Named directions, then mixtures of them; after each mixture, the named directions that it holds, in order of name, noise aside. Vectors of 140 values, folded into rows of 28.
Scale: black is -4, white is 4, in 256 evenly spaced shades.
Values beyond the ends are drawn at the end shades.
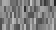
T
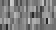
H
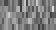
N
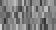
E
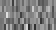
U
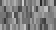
E, T.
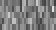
N, T.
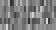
H.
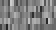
H.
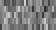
E, N.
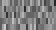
T, U.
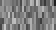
N, T.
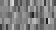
H, T.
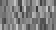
E, N.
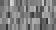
E, H.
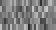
E, U.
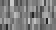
H.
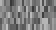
E, H.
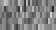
N, T.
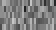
T.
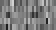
H, U.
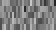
T.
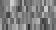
E, H.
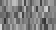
E.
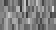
N.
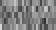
E.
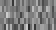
U.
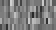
H.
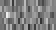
N, U.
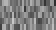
T.
